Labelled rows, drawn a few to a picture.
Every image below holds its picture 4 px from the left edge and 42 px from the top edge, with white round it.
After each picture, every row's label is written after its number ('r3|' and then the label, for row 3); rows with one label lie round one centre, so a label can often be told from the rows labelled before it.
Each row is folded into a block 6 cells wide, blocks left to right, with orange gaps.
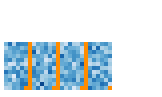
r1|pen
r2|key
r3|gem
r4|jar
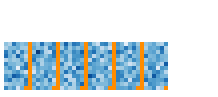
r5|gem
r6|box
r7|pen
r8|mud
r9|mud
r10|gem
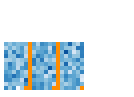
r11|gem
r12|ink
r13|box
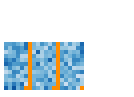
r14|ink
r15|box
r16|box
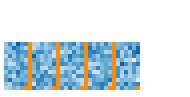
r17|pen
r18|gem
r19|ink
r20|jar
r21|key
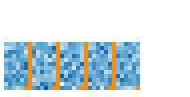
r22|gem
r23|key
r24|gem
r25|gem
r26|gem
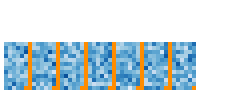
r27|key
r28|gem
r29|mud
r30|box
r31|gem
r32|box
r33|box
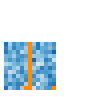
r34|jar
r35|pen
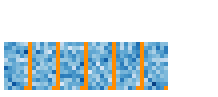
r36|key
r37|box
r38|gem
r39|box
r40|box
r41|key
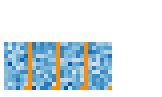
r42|box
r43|jar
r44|key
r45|jar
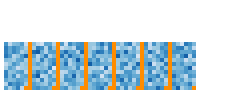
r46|jar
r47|mud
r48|box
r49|ink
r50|gem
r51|box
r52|mud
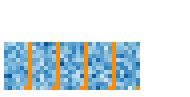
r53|mud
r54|pen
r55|ink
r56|ink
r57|gem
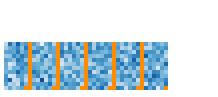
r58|pen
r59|mud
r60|jar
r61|jar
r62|box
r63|gem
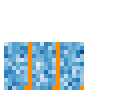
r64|key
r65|pen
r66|key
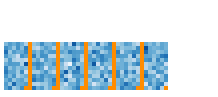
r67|key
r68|gem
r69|pen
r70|box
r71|key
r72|jar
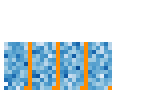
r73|gem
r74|mud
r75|mud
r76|mud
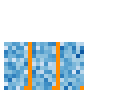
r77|gem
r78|jar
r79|key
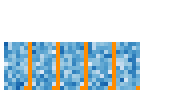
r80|jar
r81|jar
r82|jar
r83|jar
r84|pen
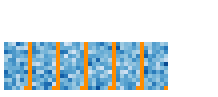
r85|mud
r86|jar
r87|mud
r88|ink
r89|jar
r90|key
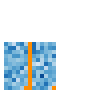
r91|mud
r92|jar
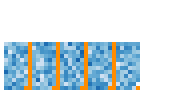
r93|key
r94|pen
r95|box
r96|ink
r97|jar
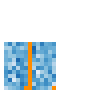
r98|pen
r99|jar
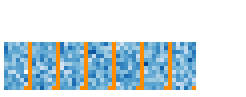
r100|jar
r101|ink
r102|jar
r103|mud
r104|gem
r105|ink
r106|box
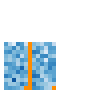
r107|mud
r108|mud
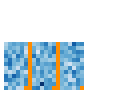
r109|gem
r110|key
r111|pen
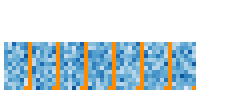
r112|box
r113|key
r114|box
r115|gem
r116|box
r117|gem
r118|gem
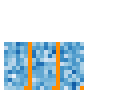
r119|pen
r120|key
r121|jar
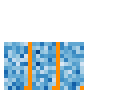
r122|key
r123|box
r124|jar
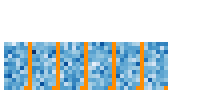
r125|mud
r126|key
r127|box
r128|pen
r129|key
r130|pen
